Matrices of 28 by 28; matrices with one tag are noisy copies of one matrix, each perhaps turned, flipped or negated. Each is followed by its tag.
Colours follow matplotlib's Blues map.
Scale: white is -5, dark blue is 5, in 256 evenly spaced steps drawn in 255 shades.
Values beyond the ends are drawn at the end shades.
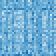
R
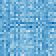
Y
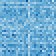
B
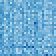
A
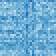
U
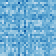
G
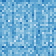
R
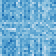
U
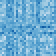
U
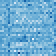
R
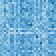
Y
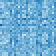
G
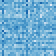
B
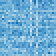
G
